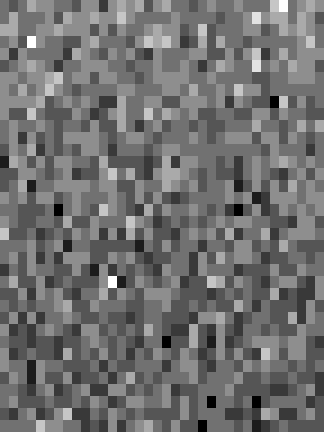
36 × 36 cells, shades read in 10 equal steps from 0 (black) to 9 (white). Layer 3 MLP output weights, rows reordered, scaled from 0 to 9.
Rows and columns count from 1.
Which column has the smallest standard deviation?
28
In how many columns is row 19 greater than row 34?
16
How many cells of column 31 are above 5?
3
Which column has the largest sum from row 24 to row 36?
25
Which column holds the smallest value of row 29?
19
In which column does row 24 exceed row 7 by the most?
13
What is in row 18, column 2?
4
